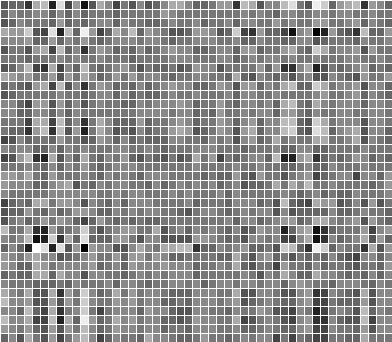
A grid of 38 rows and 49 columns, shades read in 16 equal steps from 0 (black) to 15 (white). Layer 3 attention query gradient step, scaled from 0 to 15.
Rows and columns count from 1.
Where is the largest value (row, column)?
28, 5
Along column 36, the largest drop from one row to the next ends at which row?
26
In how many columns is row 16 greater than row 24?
21
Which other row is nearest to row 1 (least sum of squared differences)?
15
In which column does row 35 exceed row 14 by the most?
11
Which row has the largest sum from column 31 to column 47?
1
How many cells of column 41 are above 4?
29
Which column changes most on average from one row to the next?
40
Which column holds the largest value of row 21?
39
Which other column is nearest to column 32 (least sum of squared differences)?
45
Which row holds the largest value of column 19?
38
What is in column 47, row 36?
4
